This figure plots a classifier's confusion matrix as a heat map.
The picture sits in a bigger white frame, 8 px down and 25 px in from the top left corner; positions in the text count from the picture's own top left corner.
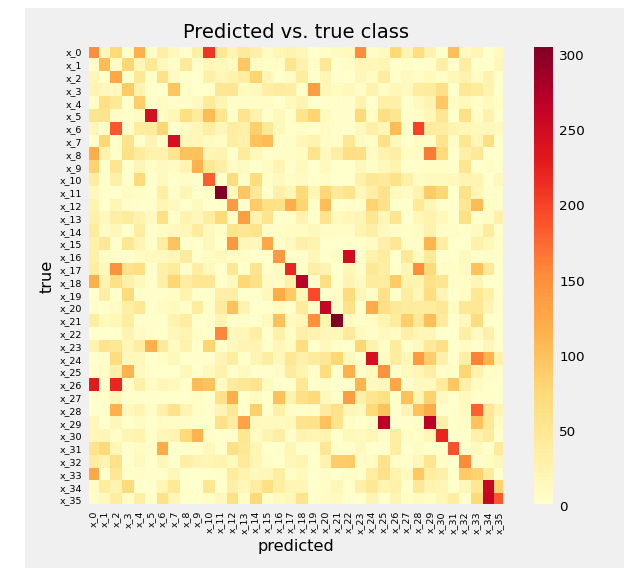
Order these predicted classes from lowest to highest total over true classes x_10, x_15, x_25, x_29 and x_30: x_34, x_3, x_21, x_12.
x_21, x_34, x_3, x_12
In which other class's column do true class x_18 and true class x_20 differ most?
x_0
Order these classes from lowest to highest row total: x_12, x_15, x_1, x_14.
x_14, x_1, x_15, x_12
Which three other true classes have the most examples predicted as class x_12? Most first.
x_15, x_27, x_20
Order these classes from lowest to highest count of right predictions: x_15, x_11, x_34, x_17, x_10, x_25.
x_15, x_25, x_10, x_17, x_34, x_11
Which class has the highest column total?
x_29
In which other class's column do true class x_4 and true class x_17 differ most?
x_28
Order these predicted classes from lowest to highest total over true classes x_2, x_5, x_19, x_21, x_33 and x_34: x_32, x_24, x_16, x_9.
x_9, x_24, x_32, x_16
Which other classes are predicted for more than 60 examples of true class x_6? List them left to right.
x_2, x_14, x_26, x_28
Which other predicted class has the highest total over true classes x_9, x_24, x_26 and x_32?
x_2
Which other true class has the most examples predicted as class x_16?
x_19
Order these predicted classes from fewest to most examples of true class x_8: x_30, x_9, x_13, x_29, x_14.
x_14, x_13, x_30, x_9, x_29
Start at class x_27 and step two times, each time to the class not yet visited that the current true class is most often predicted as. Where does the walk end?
x_11
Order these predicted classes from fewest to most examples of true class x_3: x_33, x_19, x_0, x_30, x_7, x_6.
x_6, x_0, x_33, x_30, x_7, x_19
